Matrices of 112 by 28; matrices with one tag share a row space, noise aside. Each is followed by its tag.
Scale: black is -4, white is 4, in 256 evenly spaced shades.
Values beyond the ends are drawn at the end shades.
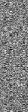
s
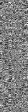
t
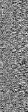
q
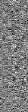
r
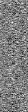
r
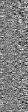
q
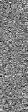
t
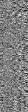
q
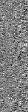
q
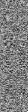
s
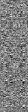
s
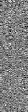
t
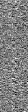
r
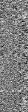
q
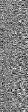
q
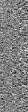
q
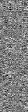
t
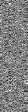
t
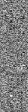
s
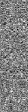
s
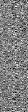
r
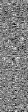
r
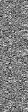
t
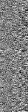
q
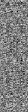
s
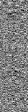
r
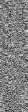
t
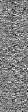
r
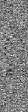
s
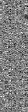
t
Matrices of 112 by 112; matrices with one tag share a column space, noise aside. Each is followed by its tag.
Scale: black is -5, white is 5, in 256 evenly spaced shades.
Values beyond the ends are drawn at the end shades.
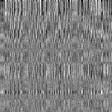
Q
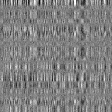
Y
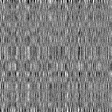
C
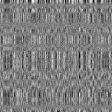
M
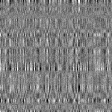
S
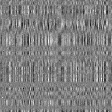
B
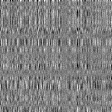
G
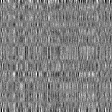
C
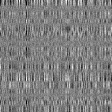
Y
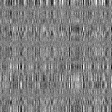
Y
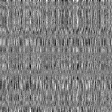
G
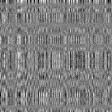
M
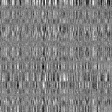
Y
